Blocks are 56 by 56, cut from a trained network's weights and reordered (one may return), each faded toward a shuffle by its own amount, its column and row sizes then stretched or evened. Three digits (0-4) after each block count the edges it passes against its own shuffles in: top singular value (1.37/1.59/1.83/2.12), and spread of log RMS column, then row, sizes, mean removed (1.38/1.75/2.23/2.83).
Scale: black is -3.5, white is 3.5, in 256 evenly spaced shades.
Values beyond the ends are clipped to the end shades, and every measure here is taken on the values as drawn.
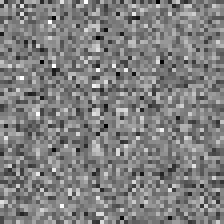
2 2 0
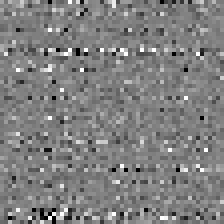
0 1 4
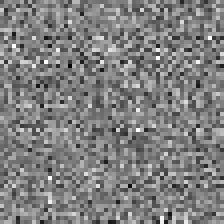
2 0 2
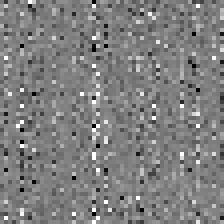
0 4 0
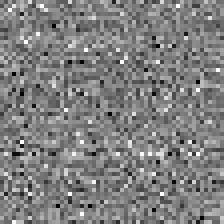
2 0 1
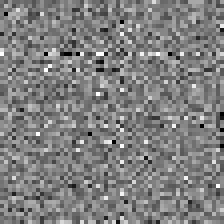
3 0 1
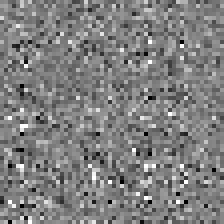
1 2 2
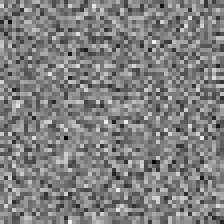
3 0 0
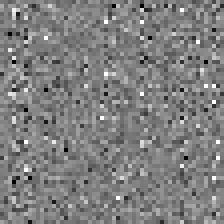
0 2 1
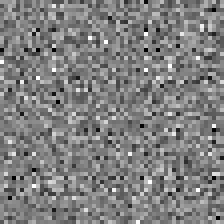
3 0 1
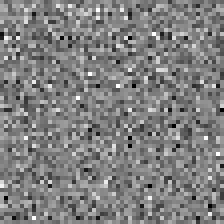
0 1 2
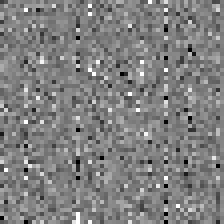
1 3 0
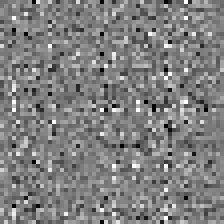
0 3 2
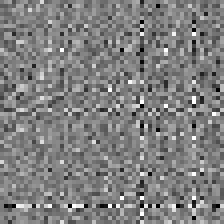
4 2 2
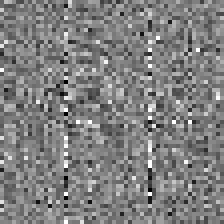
3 2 0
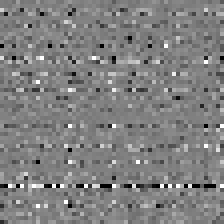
3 0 4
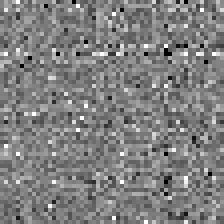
2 1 1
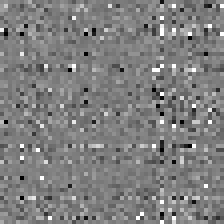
1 3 3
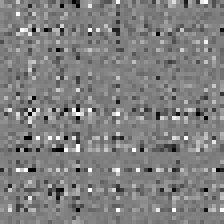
1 3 4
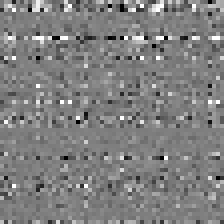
3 2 4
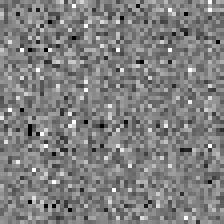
0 1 1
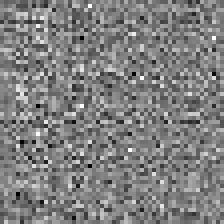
3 2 1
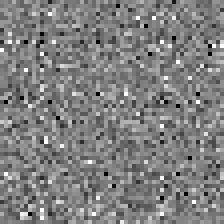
1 0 1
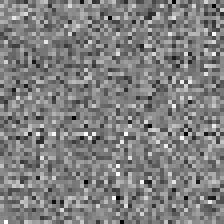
2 1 2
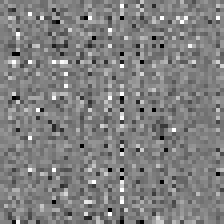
1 3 2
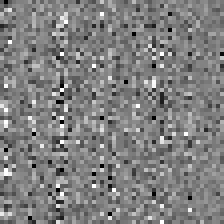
2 4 0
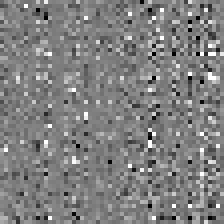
2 4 2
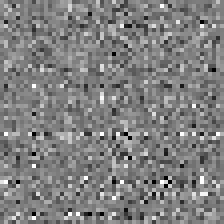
1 3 3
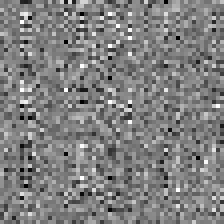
4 3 1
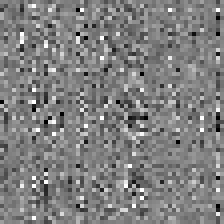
1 4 2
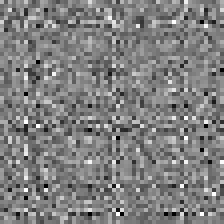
4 3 3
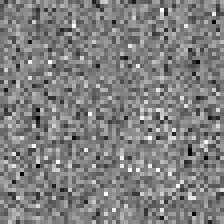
0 1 0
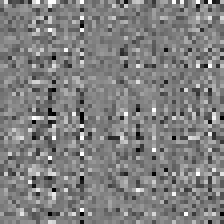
3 4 3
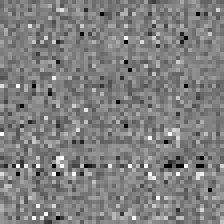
2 1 2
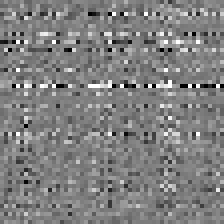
4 1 4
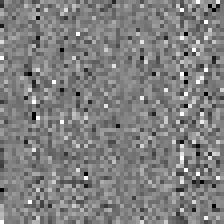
0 3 0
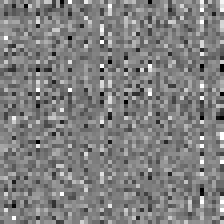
3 4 1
